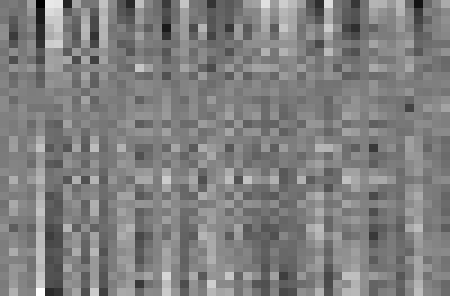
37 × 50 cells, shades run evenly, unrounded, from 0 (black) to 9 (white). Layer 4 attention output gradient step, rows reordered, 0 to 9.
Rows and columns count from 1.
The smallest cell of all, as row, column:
1, 5
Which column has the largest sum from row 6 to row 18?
6
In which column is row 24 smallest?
37
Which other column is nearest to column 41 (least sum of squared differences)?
3
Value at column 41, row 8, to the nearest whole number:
4
